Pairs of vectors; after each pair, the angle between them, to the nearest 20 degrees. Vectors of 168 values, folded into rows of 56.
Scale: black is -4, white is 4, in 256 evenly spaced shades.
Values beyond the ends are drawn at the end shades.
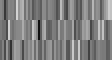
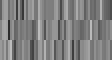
140 degrees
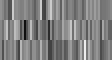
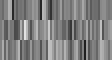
160 degrees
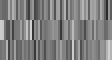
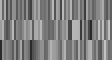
80 degrees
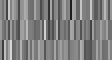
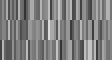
140 degrees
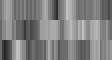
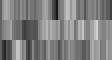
20 degrees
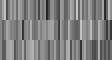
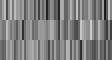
20 degrees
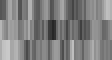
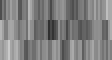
20 degrees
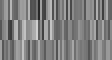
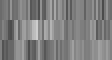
40 degrees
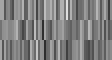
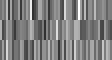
100 degrees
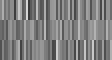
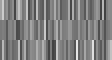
40 degrees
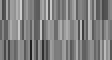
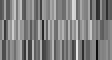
60 degrees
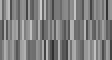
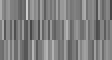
100 degrees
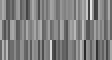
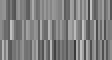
40 degrees
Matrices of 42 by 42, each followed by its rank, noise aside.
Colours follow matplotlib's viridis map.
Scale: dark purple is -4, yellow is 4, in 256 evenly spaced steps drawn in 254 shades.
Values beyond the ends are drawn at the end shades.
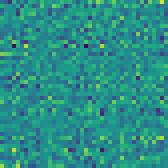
six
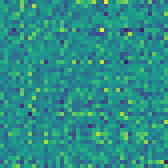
five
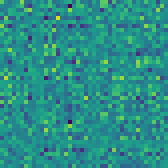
eight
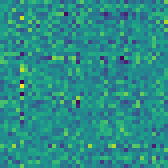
five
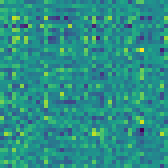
four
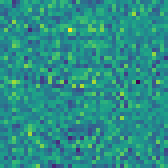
eight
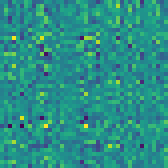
five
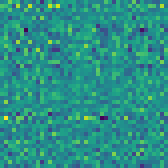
five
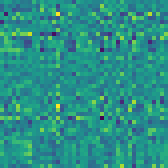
four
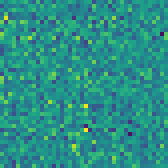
six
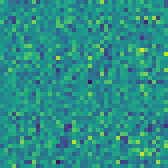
eight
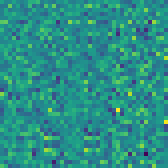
seven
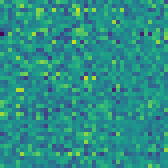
seven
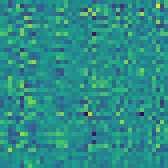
four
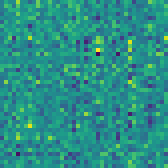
four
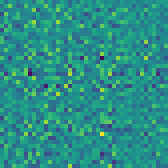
five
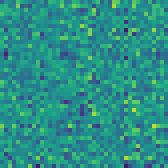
six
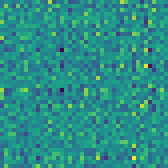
five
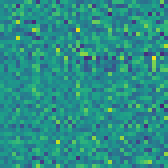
seven
